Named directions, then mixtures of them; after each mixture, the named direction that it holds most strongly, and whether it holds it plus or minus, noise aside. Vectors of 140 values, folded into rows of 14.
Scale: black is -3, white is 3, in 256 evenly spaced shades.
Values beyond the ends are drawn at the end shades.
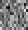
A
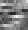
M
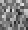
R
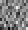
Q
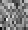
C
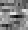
M, minus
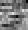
M, minus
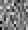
A, minus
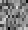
C, minus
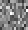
A, minus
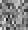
C, minus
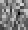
R, plus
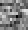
M, minus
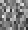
R, plus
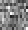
A, minus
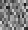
A, plus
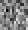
R, minus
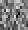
R, plus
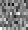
Q, minus
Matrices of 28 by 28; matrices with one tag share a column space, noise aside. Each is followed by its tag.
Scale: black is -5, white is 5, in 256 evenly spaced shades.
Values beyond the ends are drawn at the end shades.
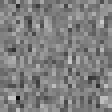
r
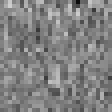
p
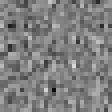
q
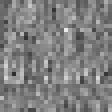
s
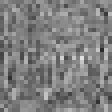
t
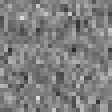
r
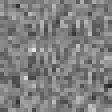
r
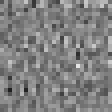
q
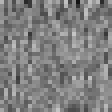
p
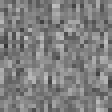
s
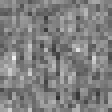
t
